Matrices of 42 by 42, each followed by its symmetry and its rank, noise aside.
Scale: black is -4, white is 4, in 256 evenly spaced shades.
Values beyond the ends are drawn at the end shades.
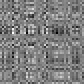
no symmetry, rank three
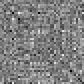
symmetric, rank five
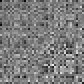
symmetric, rank four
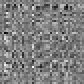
no symmetry, rank three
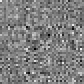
symmetric, rank five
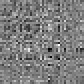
symmetric, rank three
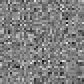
no symmetry, rank five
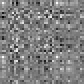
symmetric, rank three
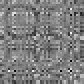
symmetric, rank three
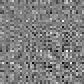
no symmetry, rank four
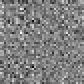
antisymmetric, rank four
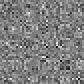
symmetric, rank five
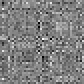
no symmetry, rank four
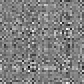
antisymmetric, rank four
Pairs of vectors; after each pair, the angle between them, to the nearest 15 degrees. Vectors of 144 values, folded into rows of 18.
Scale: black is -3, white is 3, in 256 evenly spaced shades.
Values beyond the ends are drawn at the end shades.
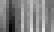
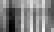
15 degrees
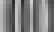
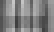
150 degrees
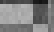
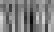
105 degrees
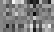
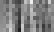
120 degrees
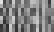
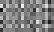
75 degrees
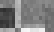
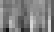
105 degrees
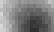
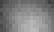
165 degrees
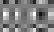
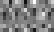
135 degrees
